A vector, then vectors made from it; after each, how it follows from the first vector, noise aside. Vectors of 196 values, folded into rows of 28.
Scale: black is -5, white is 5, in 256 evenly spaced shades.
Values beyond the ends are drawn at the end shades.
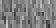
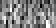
negated, scaled up.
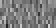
sign-scrambled.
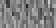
reversed.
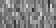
reversed, negated.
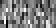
negated, scaled up.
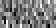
scaled up.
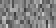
sign-scrambled.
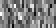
wrapped around, negated, scaled up.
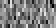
wrapped around, scaled up.
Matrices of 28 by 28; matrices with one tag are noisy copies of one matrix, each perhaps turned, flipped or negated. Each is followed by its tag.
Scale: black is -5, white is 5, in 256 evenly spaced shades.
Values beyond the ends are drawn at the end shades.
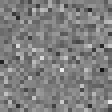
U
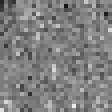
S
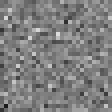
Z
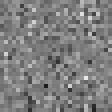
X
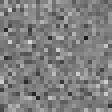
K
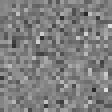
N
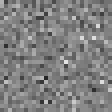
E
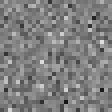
U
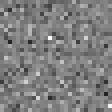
K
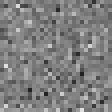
Z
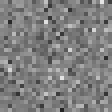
U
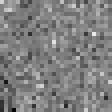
S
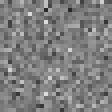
U
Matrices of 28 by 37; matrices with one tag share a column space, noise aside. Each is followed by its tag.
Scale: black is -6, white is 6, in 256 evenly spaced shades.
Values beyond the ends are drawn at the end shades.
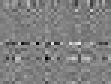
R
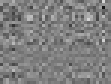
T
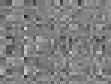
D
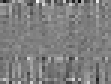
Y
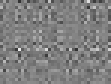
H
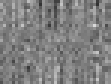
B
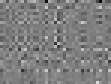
H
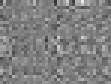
D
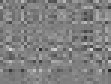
H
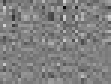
T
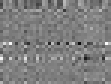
R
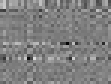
R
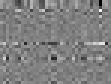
R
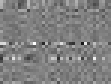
R
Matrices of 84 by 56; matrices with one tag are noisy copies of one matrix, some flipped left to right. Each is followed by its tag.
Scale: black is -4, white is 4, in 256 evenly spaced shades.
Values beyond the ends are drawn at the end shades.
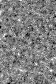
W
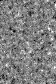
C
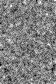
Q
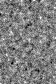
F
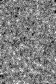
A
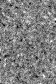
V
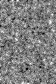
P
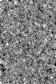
Q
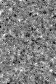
W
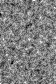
F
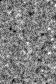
C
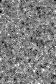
A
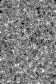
A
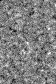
C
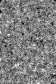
A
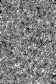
A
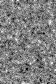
P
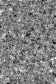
W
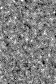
F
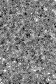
W
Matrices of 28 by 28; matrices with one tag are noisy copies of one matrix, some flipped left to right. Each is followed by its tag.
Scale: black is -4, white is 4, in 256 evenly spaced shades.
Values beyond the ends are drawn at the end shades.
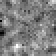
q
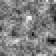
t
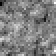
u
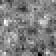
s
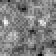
s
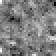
u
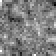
u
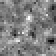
t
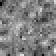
u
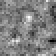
t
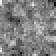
u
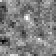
t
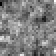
u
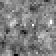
s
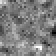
q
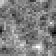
q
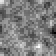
q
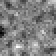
q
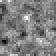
t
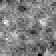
s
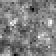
s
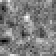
t
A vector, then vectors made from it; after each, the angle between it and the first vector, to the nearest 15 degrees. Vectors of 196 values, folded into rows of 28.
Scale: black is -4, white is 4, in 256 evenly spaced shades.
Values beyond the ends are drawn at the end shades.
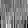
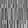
90 degrees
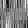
45 degrees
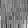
150 degrees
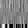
90 degrees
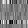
105 degrees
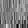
60 degrees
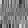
105 degrees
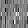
75 degrees
